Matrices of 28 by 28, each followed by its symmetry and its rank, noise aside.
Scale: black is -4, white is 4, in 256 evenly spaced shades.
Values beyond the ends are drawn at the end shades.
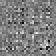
symmetric, rank six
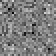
symmetric, rank five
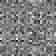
no symmetry, rank four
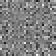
antisymmetric, rank four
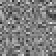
no symmetry, rank five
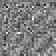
symmetric, rank six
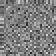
symmetric, rank six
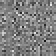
antisymmetric, rank four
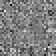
antisymmetric, rank six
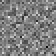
symmetric, rank six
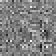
no symmetry, rank four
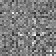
symmetric, rank four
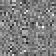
antisymmetric, rank six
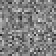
no symmetry, rank five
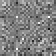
symmetric, rank six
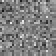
no symmetry, rank four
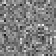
no symmetry, rank five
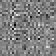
no symmetry, rank four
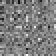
symmetric, rank four
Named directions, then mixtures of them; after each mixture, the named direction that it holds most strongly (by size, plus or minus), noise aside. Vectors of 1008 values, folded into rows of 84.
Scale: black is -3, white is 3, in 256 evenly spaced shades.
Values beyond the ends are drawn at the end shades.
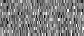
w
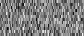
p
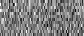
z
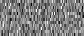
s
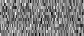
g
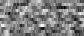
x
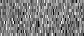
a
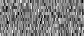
g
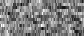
x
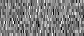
a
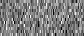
a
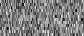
p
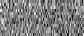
z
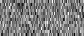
s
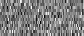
w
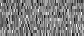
w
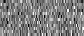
w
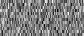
z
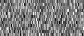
p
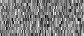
a
